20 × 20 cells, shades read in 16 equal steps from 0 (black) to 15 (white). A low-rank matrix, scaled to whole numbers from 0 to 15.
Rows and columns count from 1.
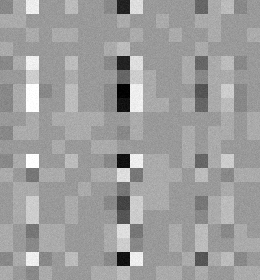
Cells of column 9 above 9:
6
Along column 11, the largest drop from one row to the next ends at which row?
13
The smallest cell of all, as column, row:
10, 7
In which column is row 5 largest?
3
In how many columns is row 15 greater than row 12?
3
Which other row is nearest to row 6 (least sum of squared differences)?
16
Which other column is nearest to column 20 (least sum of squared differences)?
14
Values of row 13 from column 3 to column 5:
7 10 10
